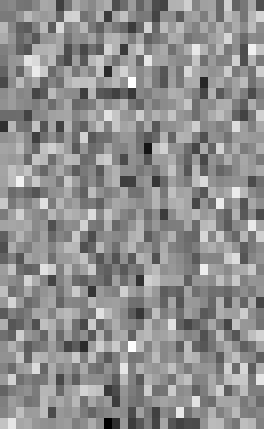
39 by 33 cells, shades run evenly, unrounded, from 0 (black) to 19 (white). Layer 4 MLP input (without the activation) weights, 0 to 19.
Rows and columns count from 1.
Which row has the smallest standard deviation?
10
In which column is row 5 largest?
32
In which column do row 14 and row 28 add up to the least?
19
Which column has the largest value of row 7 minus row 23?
24
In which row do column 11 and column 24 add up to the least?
30
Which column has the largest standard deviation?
14
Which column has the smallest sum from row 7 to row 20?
26
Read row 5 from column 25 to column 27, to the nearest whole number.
17 13 10
